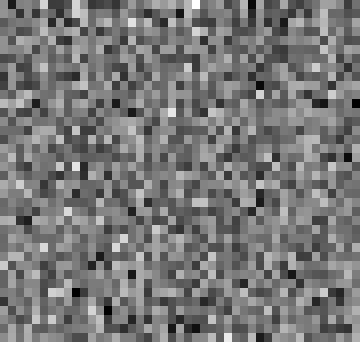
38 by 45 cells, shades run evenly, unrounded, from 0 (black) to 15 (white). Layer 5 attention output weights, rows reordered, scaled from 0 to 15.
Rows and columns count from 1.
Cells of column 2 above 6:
31
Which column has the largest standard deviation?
10
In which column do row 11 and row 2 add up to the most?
33
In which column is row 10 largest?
11
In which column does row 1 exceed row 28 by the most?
25
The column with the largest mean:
18
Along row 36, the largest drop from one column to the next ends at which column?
14
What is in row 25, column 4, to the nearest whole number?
2
